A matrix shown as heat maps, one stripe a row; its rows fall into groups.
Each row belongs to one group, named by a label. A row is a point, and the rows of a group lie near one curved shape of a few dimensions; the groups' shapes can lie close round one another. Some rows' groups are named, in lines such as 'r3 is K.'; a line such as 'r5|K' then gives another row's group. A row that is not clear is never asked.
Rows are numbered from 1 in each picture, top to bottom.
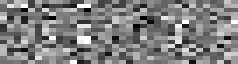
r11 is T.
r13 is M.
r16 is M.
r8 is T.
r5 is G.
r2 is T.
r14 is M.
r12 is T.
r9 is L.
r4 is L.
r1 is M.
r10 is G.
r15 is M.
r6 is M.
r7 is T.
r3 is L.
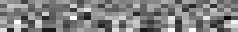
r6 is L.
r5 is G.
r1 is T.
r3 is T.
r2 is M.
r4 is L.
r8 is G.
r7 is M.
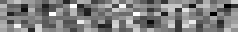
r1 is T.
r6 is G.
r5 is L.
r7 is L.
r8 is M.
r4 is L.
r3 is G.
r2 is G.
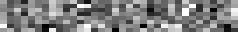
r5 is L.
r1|L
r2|G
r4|M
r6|M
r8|G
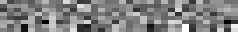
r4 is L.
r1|M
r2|T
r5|L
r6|G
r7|M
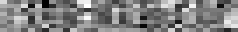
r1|G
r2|T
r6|M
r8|G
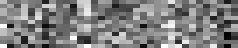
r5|M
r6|G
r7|G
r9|G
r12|G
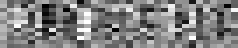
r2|G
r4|T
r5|T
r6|T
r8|G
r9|T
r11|M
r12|M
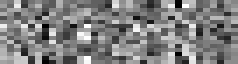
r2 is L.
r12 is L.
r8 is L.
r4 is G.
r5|L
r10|G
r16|T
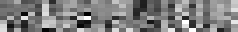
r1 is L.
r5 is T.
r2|L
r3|L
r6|M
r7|M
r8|G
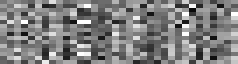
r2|T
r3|M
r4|M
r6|T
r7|L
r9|M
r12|G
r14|G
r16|L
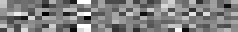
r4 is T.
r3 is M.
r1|G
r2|G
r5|L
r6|L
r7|G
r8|T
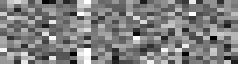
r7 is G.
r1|T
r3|L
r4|G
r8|T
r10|L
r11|L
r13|G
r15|G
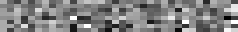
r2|L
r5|G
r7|T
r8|M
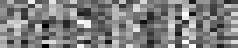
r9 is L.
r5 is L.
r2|M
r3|L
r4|M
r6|T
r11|M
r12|G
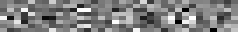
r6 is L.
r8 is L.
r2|M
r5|G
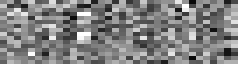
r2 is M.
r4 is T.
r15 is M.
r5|M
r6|T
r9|G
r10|G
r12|L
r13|G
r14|G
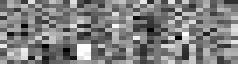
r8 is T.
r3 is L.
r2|M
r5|T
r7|L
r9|M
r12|G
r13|T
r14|T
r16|G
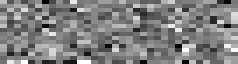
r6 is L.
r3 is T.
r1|G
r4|L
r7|G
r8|L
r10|L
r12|M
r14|L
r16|T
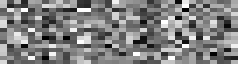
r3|T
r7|G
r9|L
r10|T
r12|M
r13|G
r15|G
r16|G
